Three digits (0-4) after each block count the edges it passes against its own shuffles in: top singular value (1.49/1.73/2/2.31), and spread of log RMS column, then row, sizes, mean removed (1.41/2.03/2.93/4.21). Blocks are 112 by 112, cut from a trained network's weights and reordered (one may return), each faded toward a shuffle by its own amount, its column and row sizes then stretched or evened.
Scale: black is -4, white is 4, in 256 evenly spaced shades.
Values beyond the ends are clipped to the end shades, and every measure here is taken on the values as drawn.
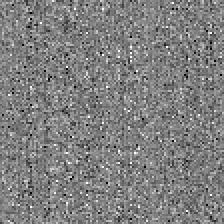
0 2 0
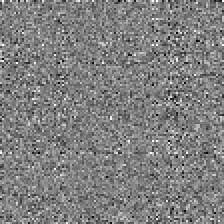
1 2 2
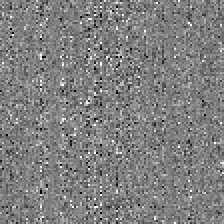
0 3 1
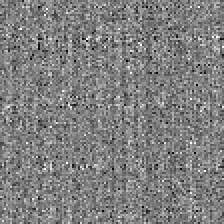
2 0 2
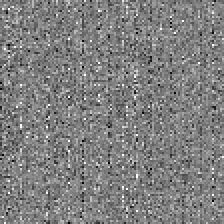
0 3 0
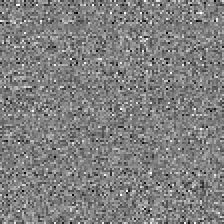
0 1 3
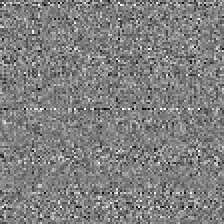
3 2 3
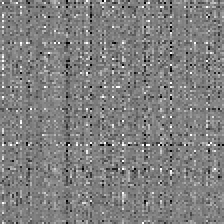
3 3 3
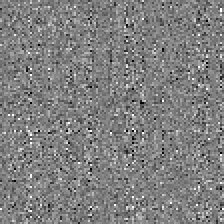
1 3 1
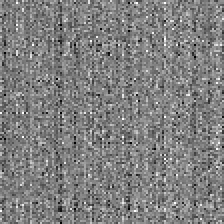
3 2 2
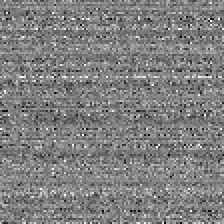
3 1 3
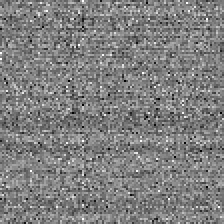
2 1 1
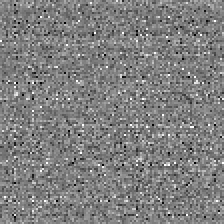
0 1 2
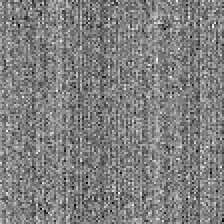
4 0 1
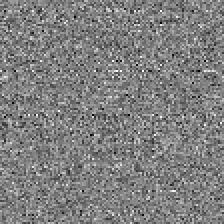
1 0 2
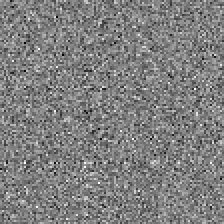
3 1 1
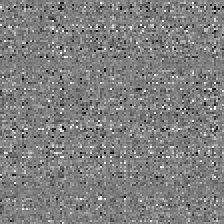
0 2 3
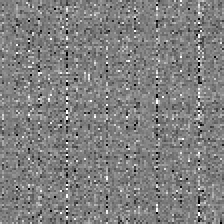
1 3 0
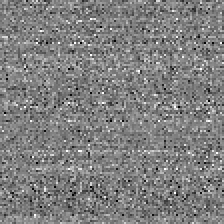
1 1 2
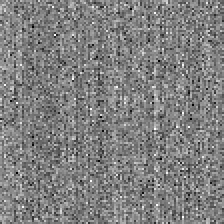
2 1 0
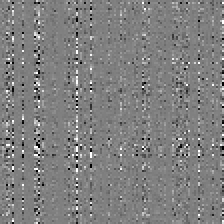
3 4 2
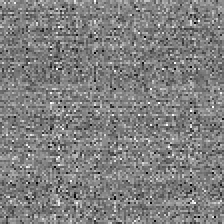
2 2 1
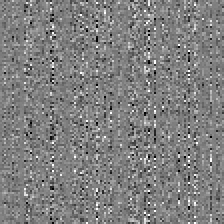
0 4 0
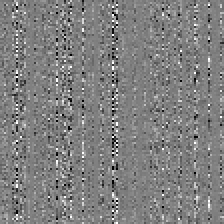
1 4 0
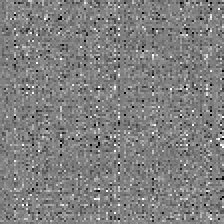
0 3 2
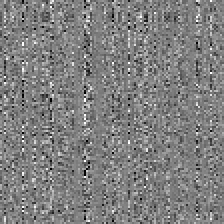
4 4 0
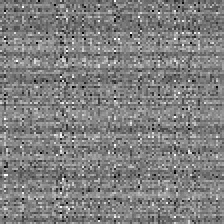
4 3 1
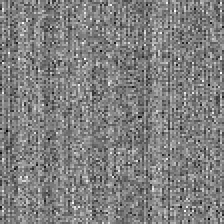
4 0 1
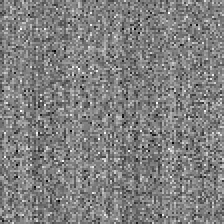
2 0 1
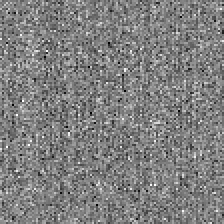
1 0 1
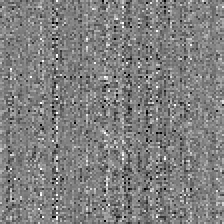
2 3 1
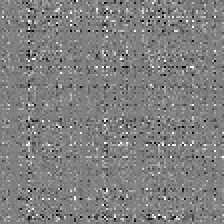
0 3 3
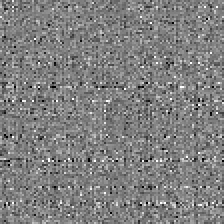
1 1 3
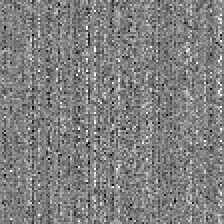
3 3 0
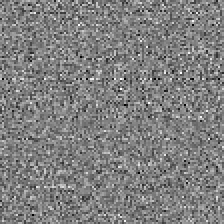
2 1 2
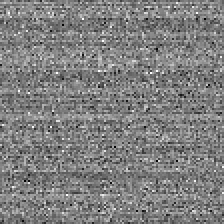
3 1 1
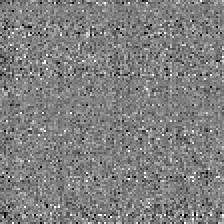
0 1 3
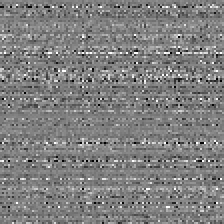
3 1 4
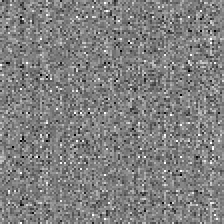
0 2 2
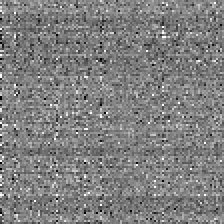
2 2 1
